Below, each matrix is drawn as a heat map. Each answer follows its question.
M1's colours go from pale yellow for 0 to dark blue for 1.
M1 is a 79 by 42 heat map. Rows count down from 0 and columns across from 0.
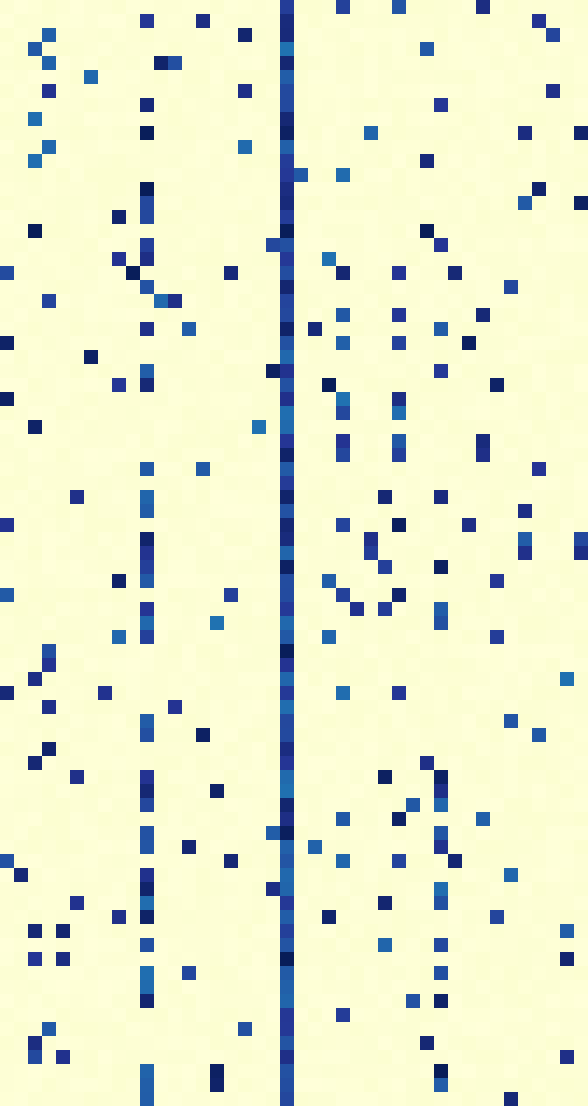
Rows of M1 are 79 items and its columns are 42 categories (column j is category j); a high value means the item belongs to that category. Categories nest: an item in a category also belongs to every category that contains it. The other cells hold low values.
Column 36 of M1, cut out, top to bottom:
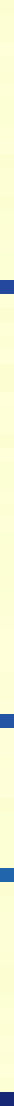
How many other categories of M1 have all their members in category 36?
1
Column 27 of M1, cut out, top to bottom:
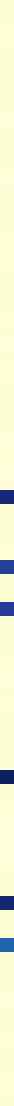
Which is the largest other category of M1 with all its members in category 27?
5
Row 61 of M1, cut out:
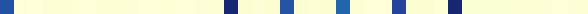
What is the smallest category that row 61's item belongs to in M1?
32
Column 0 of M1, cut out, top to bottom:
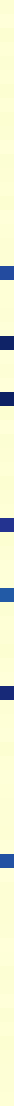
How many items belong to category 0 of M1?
7
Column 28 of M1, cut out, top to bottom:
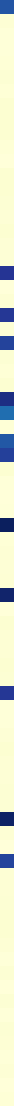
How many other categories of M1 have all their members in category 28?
7
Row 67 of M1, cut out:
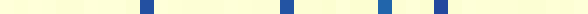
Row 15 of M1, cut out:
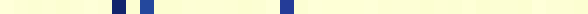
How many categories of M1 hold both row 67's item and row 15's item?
2
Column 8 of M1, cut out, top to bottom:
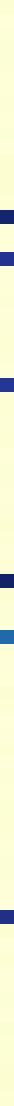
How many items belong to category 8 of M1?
6
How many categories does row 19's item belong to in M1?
7
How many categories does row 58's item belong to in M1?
4
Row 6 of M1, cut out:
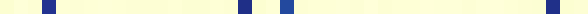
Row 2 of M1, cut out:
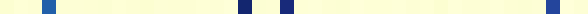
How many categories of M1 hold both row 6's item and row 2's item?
4
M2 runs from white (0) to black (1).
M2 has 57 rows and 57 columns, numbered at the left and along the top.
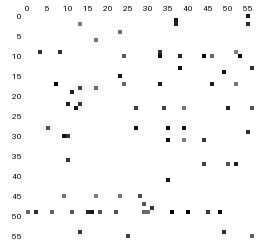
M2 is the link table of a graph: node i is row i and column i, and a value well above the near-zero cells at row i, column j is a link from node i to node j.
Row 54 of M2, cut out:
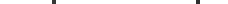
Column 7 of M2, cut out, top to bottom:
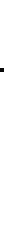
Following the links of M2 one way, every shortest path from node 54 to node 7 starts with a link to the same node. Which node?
node 49
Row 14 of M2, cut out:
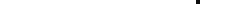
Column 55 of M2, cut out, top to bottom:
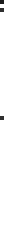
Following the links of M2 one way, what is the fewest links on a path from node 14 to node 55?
3
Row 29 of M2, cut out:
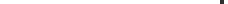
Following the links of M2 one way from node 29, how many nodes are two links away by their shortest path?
2
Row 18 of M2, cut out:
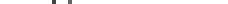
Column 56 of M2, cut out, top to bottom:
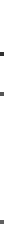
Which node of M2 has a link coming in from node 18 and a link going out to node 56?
node 13
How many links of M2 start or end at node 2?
4
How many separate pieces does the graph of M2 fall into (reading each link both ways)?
8
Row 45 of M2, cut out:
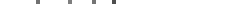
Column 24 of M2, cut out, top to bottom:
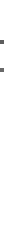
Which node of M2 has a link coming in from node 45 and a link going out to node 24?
node 17
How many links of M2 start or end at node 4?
1
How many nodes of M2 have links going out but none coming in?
7
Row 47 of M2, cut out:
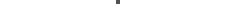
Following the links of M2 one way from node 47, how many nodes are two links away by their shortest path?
1
